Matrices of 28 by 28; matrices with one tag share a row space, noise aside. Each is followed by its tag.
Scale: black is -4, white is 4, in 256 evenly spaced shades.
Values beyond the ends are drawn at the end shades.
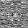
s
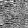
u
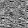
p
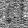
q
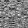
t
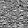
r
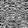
t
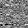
u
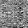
r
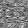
q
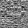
s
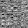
s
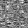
q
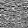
t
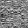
s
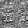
p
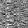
q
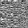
s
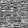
s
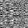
u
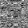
s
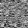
t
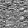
q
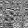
u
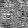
p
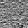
r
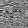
u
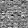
s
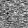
q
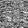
q
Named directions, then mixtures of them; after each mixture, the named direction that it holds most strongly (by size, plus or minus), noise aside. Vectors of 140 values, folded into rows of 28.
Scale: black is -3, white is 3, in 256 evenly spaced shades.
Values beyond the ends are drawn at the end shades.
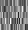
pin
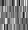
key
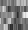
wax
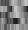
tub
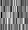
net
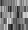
wax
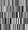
pin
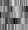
tub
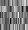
pin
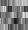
wax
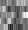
wax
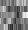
wax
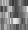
tub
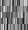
net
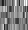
key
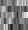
wax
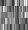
key
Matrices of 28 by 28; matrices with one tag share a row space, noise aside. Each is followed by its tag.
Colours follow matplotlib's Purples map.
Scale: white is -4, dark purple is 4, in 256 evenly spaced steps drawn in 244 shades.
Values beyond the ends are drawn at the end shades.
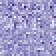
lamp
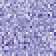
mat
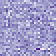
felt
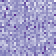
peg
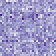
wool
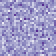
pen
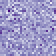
lamp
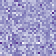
lamp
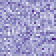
felt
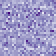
felt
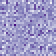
peg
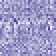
mat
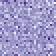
mat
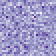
pen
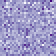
felt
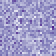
lamp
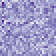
pen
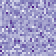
wool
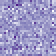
lamp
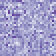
lamp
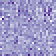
mat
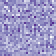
felt
